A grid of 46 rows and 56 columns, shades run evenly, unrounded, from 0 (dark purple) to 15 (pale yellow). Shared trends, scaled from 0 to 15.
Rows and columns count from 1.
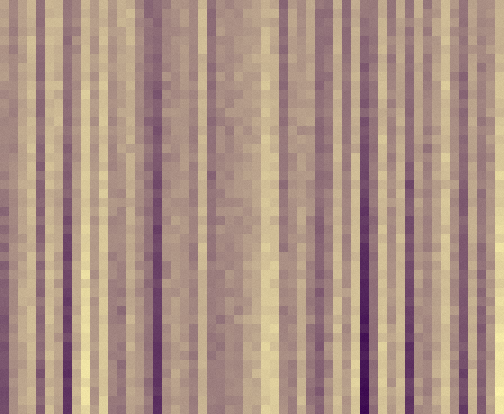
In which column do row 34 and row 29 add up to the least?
41
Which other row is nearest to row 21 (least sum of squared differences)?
19
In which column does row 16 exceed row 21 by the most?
46
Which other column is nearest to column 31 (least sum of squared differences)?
40
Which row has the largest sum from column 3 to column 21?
5
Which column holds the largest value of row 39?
56
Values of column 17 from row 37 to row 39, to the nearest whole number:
7 7 7
